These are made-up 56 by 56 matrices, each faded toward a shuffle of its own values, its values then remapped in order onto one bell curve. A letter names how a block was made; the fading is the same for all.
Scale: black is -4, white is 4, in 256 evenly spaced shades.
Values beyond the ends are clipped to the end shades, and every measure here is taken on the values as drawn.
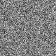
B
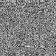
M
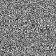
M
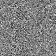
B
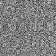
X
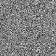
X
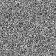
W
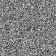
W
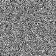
W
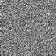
X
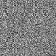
X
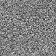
M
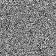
B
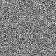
X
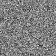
W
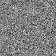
B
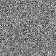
W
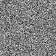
B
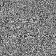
W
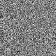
M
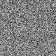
B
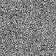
B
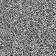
B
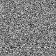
W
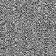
X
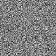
X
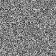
W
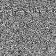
W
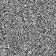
B
